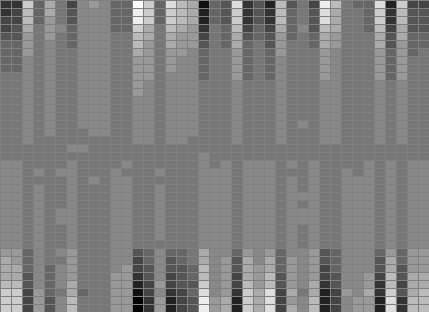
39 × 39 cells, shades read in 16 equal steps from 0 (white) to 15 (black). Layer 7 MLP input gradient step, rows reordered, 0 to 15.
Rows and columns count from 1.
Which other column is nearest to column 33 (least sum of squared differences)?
20
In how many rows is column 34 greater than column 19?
9
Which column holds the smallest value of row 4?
13
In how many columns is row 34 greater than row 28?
13
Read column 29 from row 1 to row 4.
11 10 10 10
